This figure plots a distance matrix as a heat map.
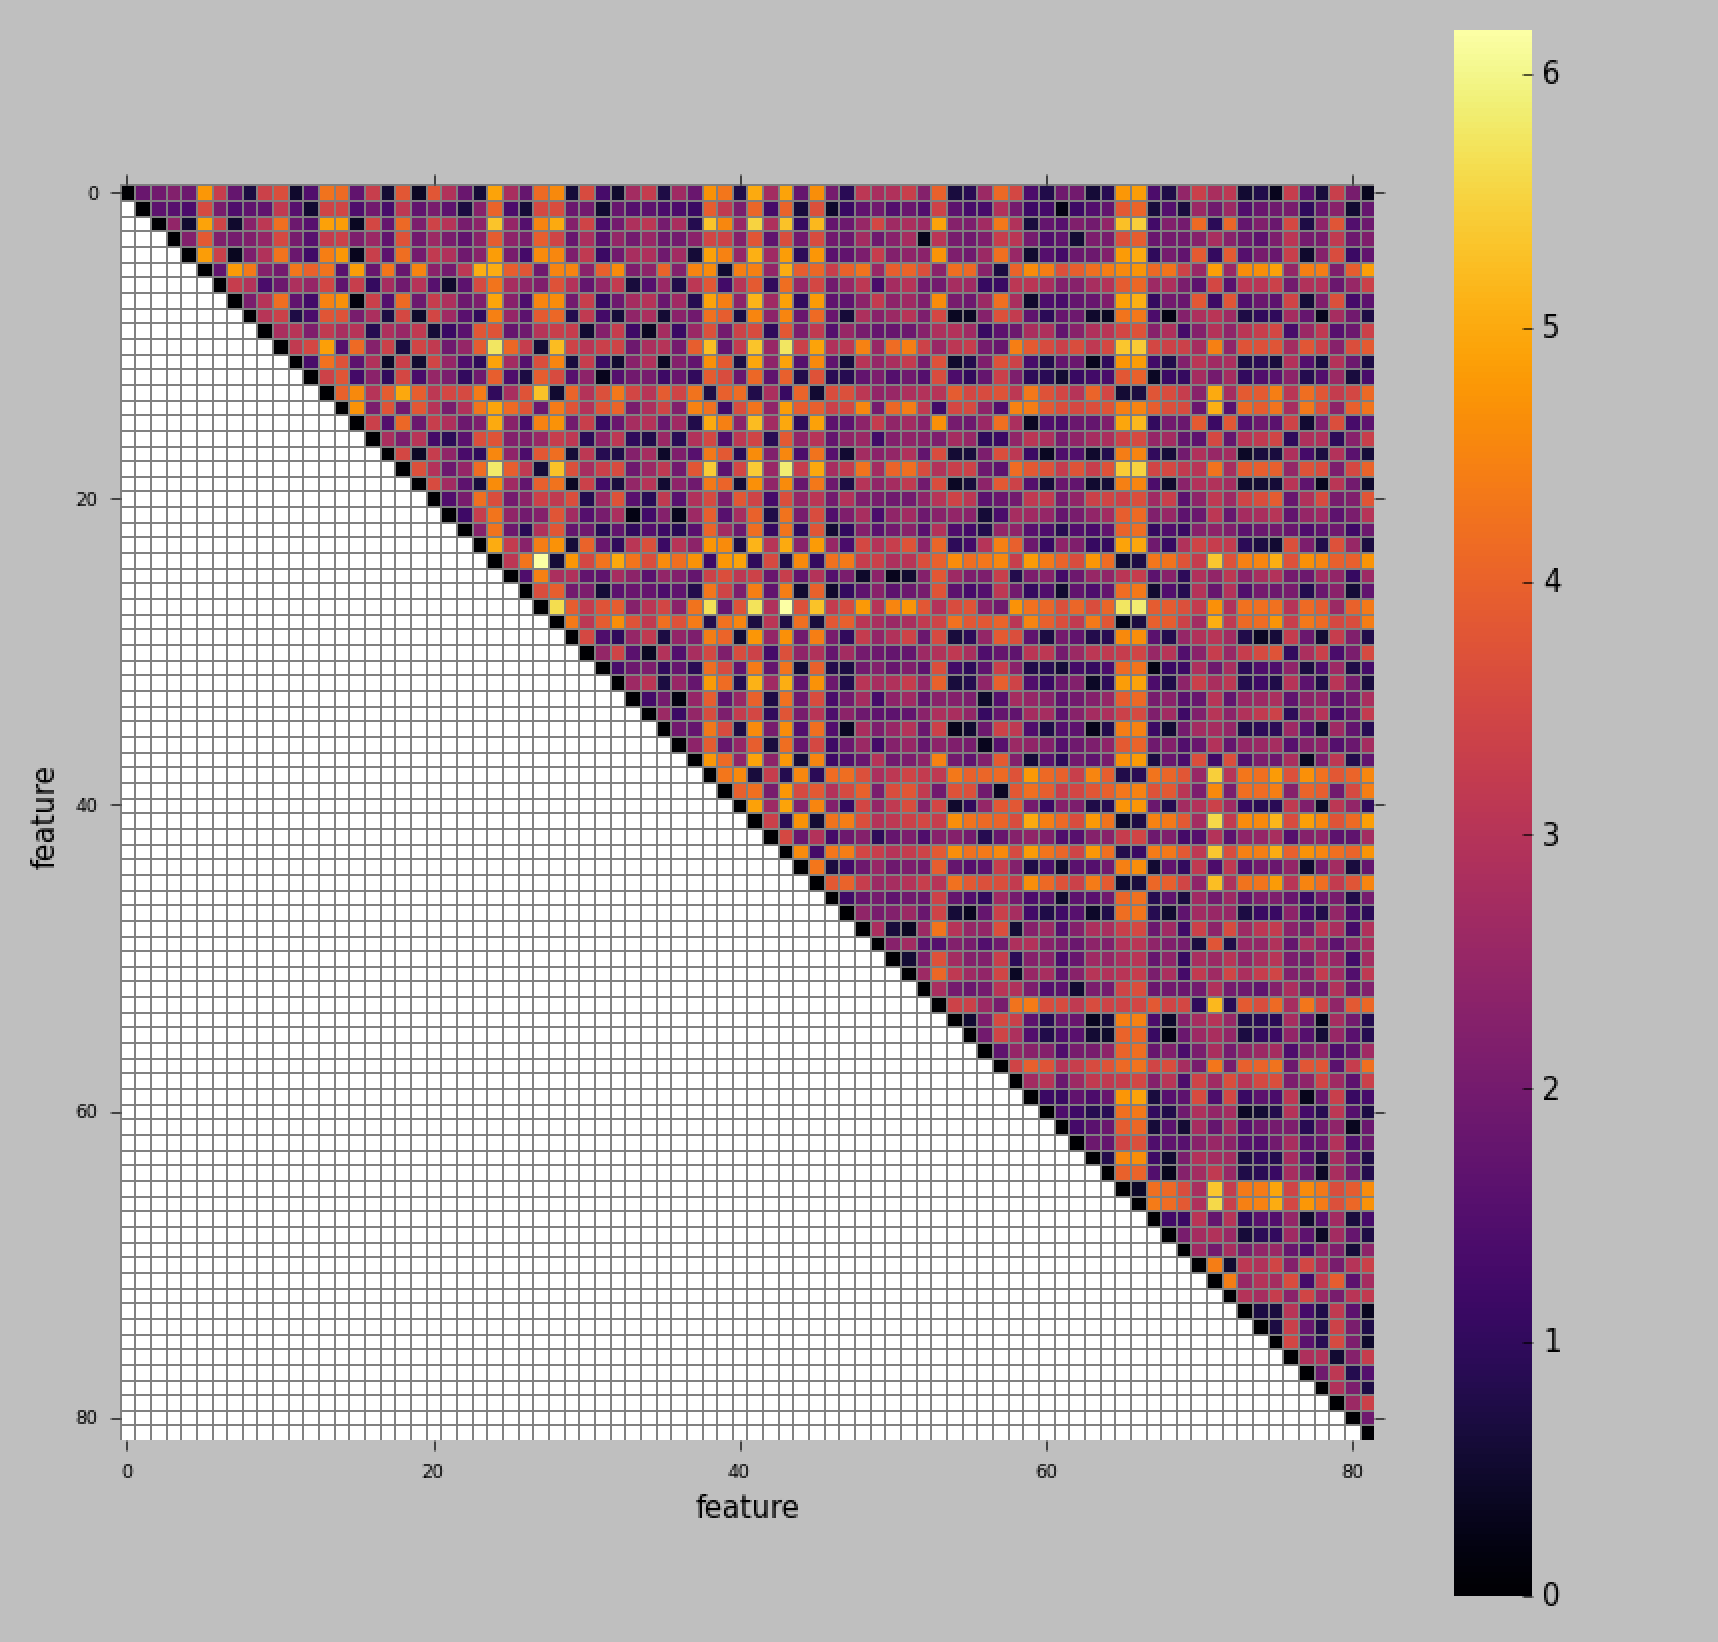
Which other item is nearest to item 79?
76
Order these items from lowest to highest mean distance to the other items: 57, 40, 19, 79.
19, 40, 79, 57
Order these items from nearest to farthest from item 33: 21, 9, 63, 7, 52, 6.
21, 6, 9, 52, 63, 7
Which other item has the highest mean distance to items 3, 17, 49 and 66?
27
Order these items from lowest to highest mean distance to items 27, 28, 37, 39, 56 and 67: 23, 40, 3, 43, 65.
3, 40, 23, 65, 43
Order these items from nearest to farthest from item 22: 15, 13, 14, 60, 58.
60, 15, 58, 14, 13
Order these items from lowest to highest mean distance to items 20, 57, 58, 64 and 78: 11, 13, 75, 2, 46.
46, 11, 75, 2, 13
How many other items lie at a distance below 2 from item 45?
8
